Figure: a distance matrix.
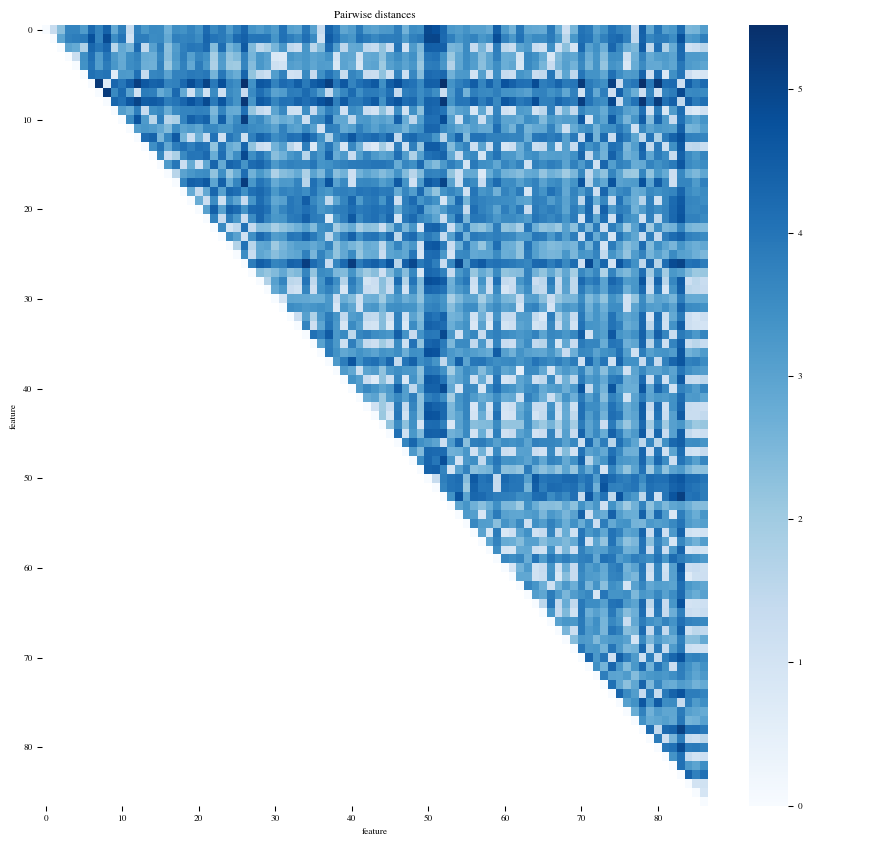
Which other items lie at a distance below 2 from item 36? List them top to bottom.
0, 1, 11, 68, 77
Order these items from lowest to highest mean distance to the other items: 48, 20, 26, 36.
36, 48, 20, 26
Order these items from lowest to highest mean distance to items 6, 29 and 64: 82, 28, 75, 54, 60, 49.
60, 28, 49, 75, 54, 82
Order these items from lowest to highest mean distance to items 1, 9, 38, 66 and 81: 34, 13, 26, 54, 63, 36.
13, 36, 54, 63, 34, 26
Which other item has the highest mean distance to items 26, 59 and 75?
1
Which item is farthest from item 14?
26
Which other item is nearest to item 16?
57
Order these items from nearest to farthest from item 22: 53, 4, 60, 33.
53, 4, 60, 33
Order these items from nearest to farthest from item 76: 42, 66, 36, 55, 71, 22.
66, 22, 71, 42, 36, 55
